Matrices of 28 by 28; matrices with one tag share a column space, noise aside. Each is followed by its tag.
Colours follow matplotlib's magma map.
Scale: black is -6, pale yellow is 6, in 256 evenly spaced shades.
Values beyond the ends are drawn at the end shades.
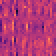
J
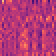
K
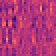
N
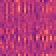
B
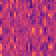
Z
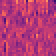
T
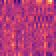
K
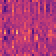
B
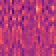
N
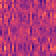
Z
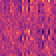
B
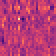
N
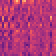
K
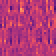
N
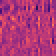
N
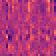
B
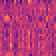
K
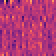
K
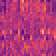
B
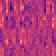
N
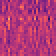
N
